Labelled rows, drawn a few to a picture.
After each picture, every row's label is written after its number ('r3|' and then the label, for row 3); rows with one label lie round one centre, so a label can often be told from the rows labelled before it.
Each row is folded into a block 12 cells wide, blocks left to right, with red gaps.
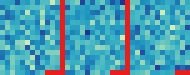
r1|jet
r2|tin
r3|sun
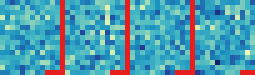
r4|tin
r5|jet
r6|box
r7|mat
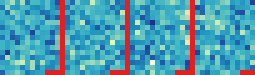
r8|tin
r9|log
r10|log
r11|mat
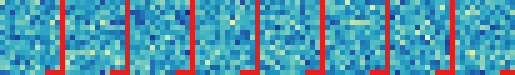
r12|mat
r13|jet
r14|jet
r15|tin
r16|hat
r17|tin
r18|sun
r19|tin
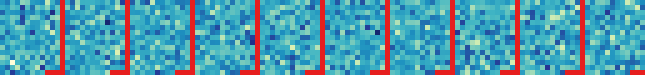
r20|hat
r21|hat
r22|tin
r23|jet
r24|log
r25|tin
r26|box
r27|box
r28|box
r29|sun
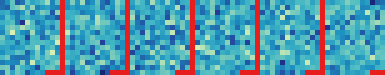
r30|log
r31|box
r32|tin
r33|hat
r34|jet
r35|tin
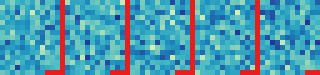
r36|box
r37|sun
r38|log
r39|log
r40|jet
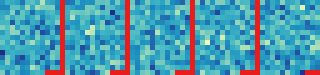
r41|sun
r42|jet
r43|tin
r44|sun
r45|mat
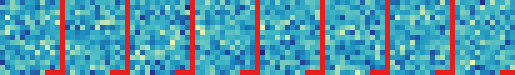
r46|log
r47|tin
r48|sun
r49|sun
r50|sun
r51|sun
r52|mat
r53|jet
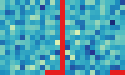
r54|hat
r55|box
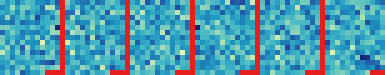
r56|sun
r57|sun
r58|log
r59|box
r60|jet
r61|sun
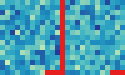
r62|sun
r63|mat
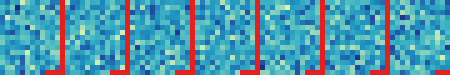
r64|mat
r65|sun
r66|hat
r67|log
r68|log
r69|log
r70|mat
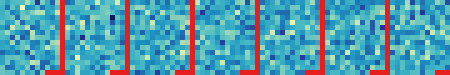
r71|log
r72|jet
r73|tin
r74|sun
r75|hat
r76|log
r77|hat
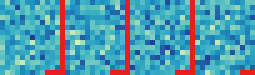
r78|tin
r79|sun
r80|log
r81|box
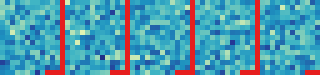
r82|box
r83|sun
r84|box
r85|tin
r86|sun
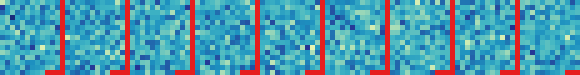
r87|sun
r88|hat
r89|tin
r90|box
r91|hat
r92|jet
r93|box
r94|sun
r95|sun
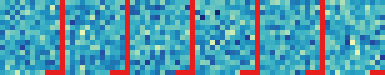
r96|sun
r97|sun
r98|sun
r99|hat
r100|box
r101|tin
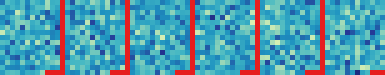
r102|jet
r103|mat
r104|sun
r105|log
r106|box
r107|tin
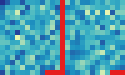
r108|mat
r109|tin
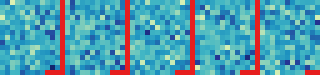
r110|tin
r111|mat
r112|hat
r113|log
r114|jet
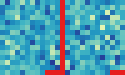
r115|mat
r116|tin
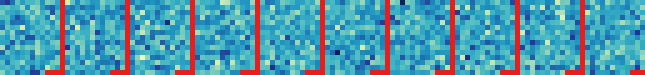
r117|log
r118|sun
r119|log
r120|log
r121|mat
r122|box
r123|jet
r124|hat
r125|jet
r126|tin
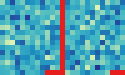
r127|sun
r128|log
